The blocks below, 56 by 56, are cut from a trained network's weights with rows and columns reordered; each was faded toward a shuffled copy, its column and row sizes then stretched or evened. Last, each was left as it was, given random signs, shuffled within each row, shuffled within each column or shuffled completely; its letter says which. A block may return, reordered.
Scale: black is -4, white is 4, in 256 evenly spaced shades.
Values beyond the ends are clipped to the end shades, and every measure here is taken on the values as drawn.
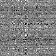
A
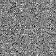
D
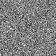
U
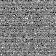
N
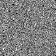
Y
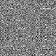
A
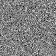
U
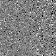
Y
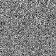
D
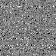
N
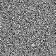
Y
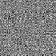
A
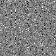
Y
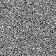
N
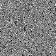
Y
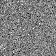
U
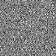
A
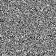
N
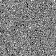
U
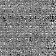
A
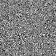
N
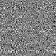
A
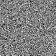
N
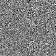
D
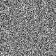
Y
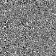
D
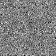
N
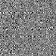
A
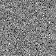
Y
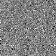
D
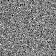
U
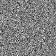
Y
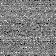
N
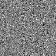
Y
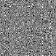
D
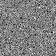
U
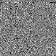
D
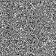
D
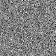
Y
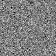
Y
